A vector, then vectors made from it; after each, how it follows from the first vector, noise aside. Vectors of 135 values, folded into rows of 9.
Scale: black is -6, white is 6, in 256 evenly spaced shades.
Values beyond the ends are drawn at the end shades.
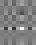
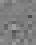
reversed, partly zeroed.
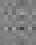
negated, shrunk.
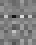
reversed, negated.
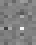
partly zeroed.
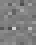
negated, partly zeroed.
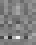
wrapped around.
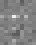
reversed, partly zeroed.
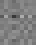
reversed, negated, shrunk.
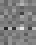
copied.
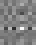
copied.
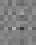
negated, shrunk.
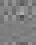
negated, partly zeroed.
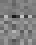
reversed, negated.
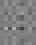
negated, shrunk.
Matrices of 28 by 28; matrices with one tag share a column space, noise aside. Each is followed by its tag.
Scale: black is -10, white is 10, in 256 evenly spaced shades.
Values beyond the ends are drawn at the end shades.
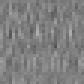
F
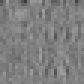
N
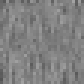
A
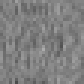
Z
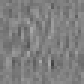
F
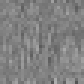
Z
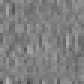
Z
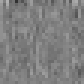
N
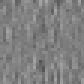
A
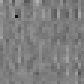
N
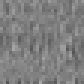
Z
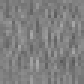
F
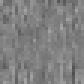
A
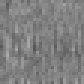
Z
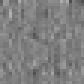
N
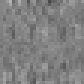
A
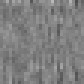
A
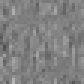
Z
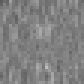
A
